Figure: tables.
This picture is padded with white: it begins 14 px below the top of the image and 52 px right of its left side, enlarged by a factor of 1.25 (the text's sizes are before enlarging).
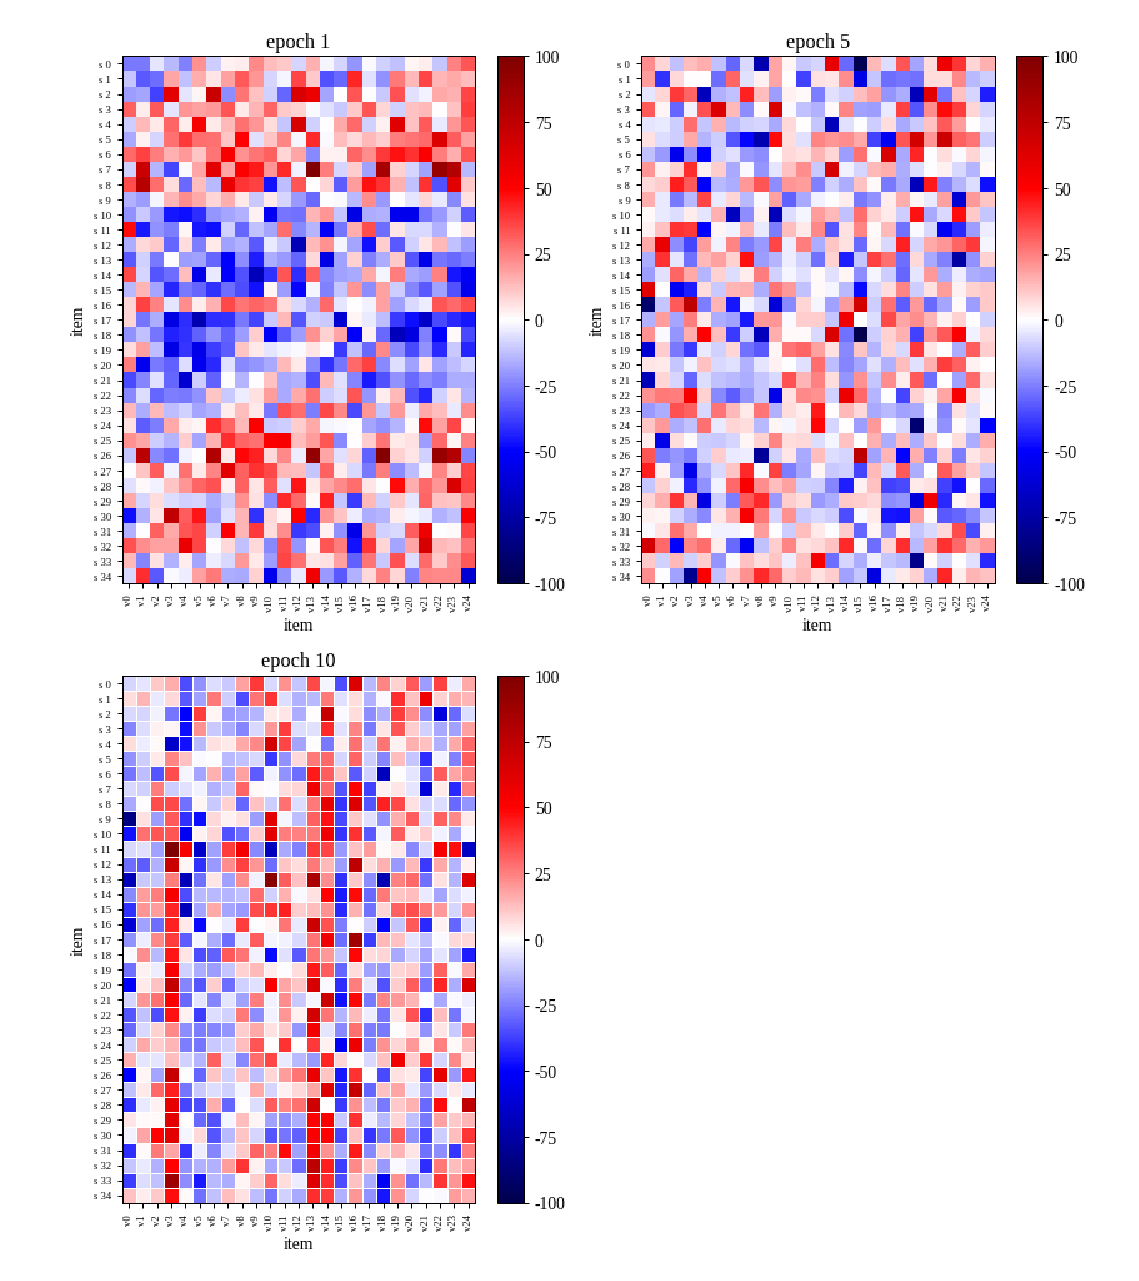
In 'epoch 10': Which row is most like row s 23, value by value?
s 19
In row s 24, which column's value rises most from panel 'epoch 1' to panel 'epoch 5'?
v1
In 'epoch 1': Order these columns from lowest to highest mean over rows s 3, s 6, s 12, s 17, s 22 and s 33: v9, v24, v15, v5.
v5, v15, v9, v24
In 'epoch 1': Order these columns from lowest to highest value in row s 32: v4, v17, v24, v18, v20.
v18, v20, v24, v17, v4
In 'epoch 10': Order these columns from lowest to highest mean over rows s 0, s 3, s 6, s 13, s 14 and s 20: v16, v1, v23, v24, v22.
v23, v1, v22, v16, v24
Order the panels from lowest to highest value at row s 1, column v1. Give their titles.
epoch 5, epoch 1, epoch 10
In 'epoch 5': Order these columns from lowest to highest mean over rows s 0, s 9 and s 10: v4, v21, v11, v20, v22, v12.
v11, v20, v12, v22, v4, v21
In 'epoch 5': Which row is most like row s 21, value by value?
s 19
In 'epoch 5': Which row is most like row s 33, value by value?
s 24
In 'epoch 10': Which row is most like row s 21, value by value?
s 14
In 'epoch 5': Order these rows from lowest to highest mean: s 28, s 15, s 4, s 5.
s 28, s 4, s 15, s 5
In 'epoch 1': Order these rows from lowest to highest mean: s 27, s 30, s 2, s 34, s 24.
s 34, s 30, s 24, s 2, s 27
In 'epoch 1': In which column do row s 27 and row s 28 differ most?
v19
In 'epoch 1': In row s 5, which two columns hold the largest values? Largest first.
v22, v8
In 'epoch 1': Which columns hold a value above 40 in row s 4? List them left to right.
v5, v12, v19
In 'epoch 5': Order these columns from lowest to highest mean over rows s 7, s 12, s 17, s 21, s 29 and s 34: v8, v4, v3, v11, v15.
v3, v15, v4, v8, v11
